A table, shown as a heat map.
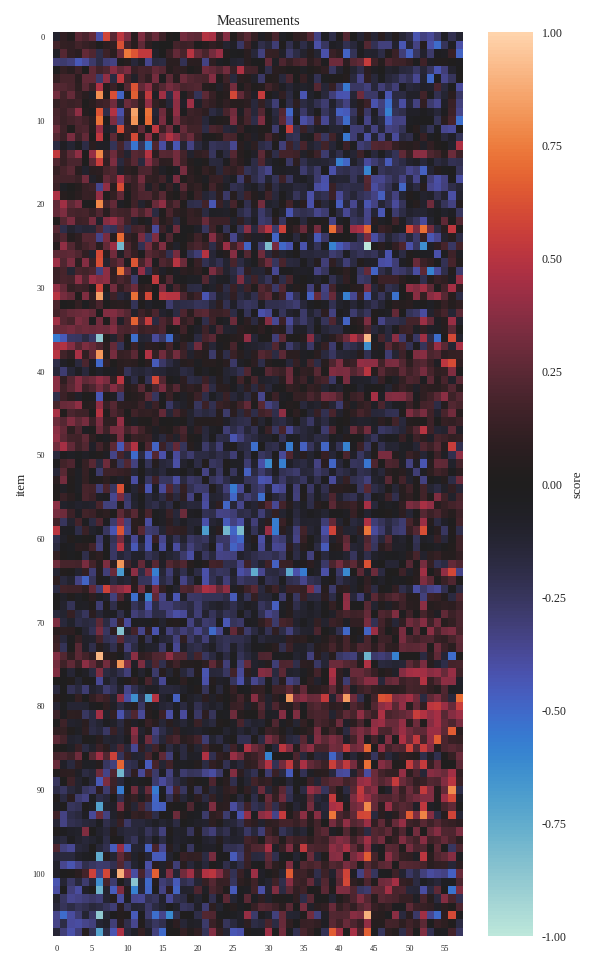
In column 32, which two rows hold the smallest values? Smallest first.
51, 25
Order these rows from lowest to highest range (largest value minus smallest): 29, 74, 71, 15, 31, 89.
29, 89, 15, 71, 31, 74
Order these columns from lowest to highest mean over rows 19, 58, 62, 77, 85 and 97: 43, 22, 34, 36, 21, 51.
21, 34, 22, 36, 43, 51
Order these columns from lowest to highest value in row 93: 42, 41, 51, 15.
15, 41, 42, 51
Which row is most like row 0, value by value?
66
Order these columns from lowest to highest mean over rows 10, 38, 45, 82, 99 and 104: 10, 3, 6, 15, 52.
10, 3, 15, 52, 6
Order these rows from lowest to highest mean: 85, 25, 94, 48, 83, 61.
61, 25, 48, 94, 83, 85
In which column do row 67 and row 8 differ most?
13
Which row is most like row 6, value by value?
12
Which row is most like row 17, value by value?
1
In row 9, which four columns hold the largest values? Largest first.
11, 13, 6, 8
